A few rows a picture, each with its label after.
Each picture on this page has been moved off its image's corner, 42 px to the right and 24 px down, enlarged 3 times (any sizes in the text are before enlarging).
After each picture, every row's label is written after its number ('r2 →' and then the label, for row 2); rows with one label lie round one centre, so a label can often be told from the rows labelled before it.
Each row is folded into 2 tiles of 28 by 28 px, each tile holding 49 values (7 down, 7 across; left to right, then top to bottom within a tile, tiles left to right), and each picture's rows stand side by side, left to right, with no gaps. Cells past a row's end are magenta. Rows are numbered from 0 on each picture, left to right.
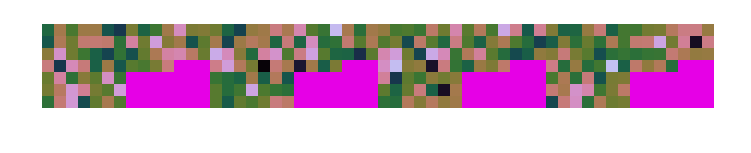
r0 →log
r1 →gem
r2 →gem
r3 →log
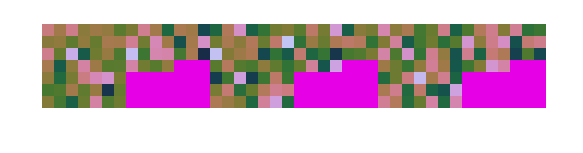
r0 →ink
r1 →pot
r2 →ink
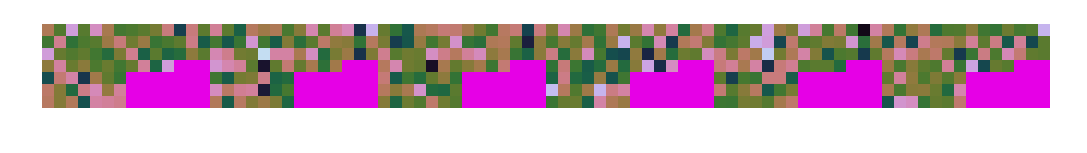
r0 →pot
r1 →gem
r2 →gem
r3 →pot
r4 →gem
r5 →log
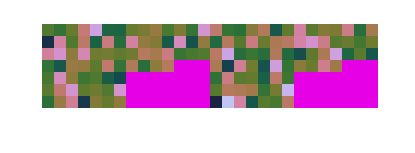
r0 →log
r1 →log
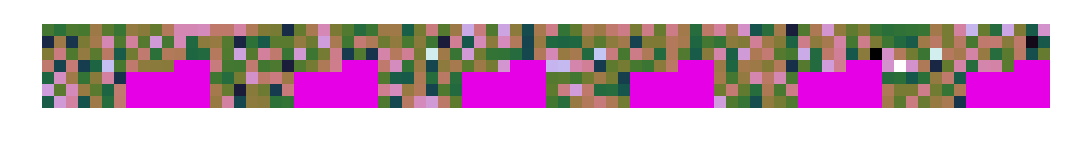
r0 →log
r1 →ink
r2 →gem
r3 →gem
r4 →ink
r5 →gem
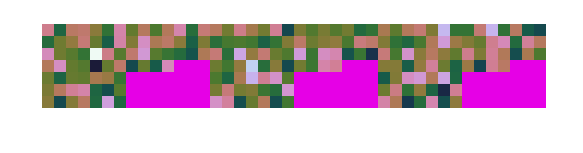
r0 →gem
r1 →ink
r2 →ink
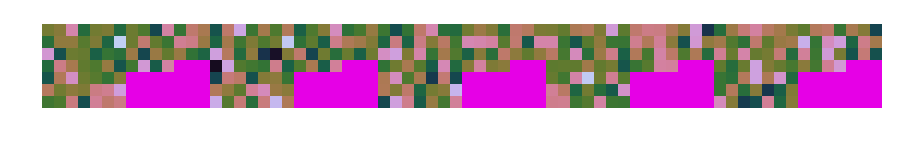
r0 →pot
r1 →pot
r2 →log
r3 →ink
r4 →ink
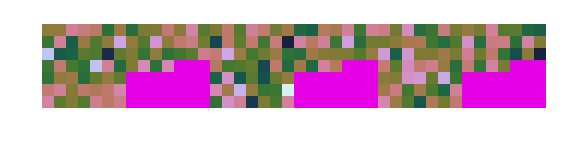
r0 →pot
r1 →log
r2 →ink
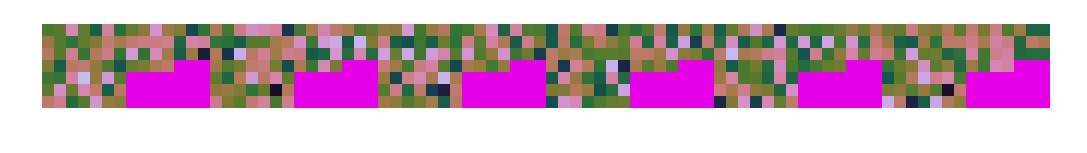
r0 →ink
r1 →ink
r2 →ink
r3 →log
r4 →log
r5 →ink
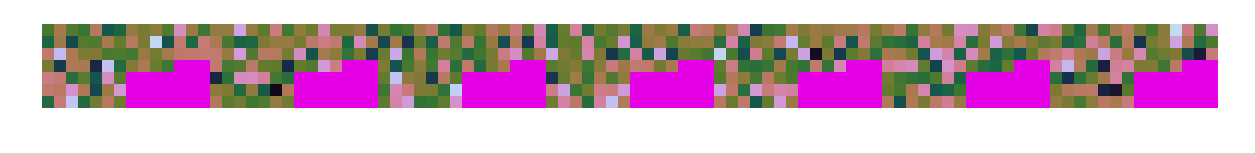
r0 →log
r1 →ink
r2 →log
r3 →pot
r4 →pot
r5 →gem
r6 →gem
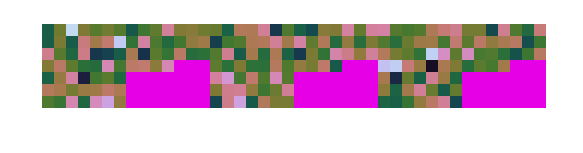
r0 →pot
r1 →log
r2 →gem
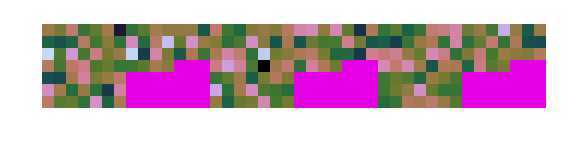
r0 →ink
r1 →gem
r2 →gem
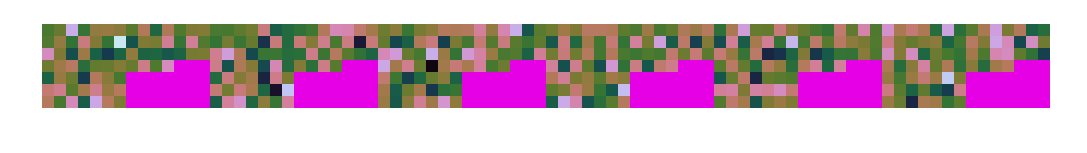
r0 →pot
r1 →log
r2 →gem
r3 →log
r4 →pot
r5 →ink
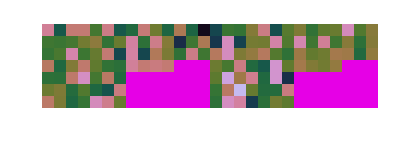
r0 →ink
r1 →log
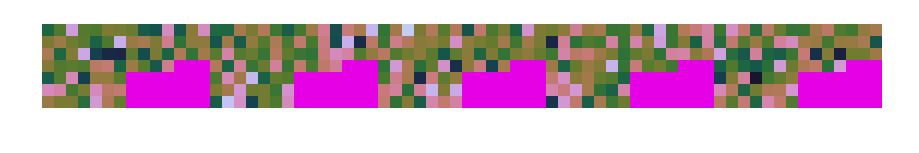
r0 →pot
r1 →log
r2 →pot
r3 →log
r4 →pot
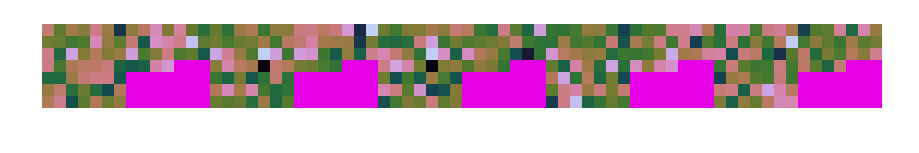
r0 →ink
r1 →gem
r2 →gem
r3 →log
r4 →pot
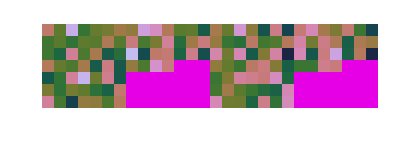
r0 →ink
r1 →ink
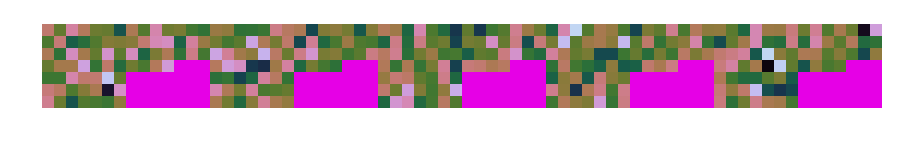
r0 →ink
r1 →gem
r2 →log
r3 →pot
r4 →gem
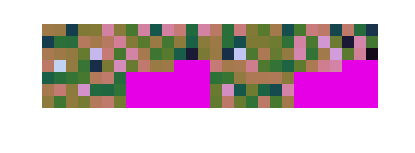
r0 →gem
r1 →ink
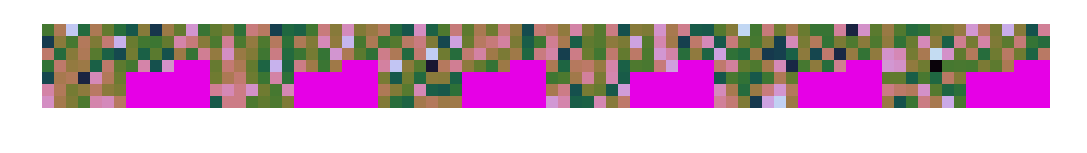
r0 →pot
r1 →log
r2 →gem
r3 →ink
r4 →pot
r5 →gem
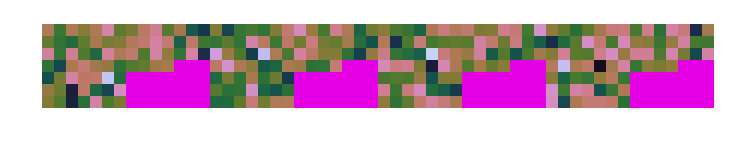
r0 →ink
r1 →gem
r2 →gem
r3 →gem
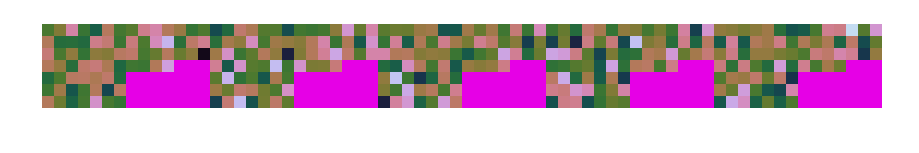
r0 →ink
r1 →log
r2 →log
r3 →log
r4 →log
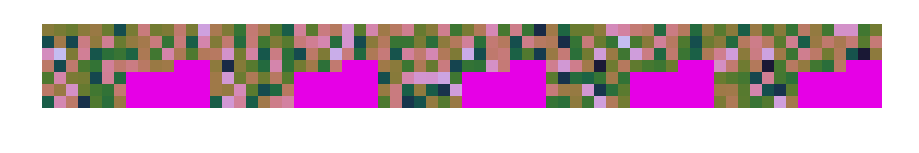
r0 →log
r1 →log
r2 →ink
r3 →gem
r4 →gem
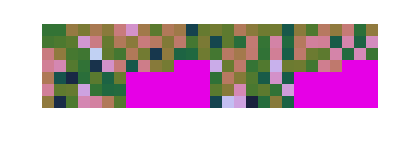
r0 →gem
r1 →log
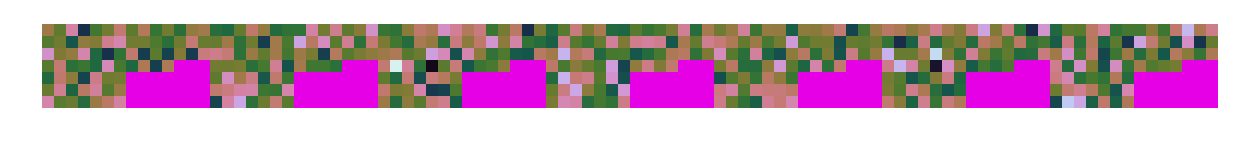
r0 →pot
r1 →log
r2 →gem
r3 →log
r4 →pot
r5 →gem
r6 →log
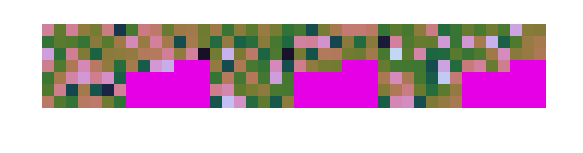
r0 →ink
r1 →log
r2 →log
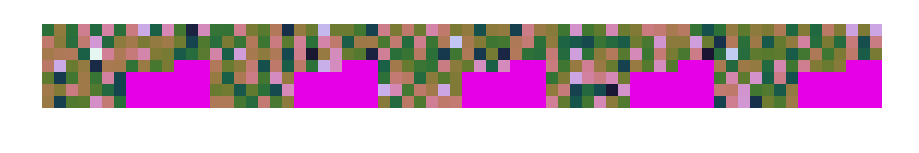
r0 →gem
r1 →ink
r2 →pot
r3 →ink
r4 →log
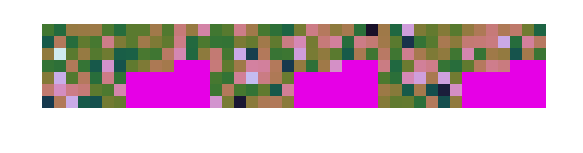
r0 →log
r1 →ink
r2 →ink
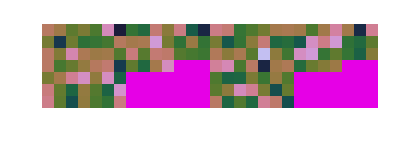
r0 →ink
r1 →gem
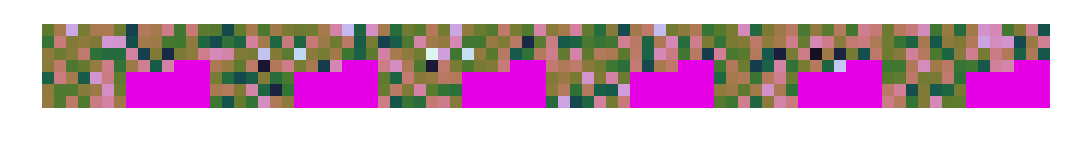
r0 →pot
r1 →gem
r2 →gem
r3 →ink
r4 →pot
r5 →ink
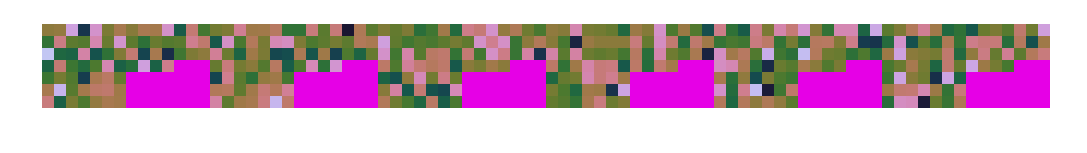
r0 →pot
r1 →pot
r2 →ink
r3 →ink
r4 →gem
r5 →log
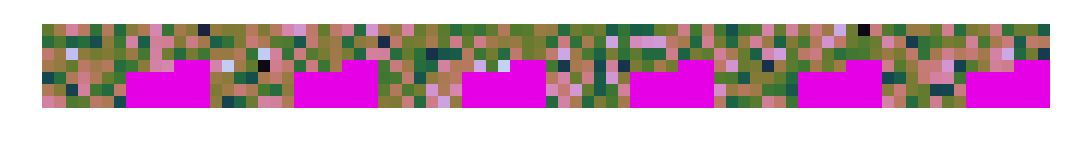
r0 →ink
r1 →gem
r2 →pot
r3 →log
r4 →gem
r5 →ink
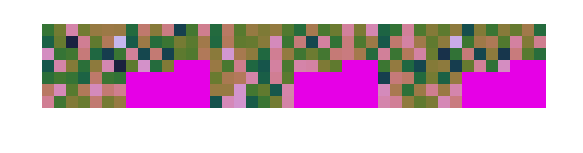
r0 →pot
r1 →log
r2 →pot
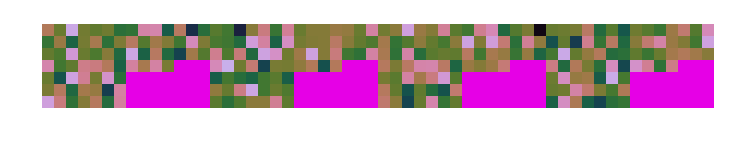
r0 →ink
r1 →gem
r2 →ink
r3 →log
